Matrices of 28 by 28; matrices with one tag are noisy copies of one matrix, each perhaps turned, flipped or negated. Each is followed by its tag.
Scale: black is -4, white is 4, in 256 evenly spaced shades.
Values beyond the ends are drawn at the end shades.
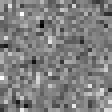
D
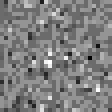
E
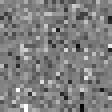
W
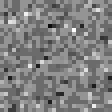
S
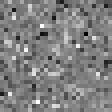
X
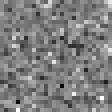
X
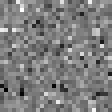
W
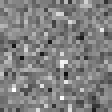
E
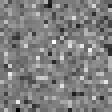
X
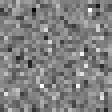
S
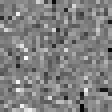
W
